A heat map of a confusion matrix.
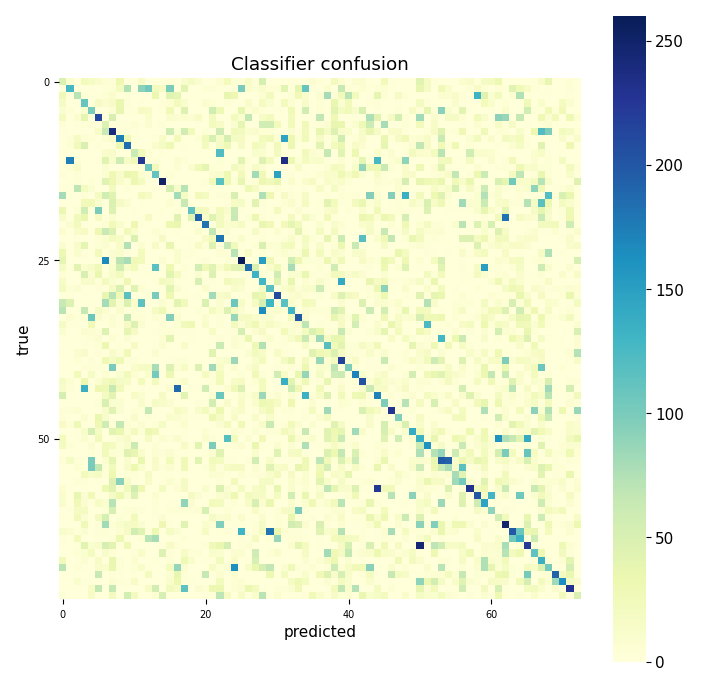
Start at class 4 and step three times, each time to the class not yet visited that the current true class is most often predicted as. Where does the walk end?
56
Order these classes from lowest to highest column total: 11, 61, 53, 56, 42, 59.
11, 42, 61, 56, 59, 53
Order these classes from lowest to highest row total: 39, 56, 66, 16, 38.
38, 56, 66, 39, 16
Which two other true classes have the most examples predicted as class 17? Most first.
71, 59
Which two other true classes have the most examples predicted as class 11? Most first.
31, 1
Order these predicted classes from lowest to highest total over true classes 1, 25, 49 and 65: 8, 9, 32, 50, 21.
21, 32, 8, 9, 50
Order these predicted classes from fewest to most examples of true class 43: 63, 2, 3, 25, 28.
2, 28, 25, 63, 3
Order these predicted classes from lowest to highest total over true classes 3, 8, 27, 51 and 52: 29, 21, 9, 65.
29, 9, 65, 21
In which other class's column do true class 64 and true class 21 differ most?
63
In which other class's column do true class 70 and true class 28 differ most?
39
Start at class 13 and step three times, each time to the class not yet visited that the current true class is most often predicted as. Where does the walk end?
50
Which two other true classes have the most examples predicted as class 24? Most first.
68, 31
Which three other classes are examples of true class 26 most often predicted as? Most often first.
59, 13, 32
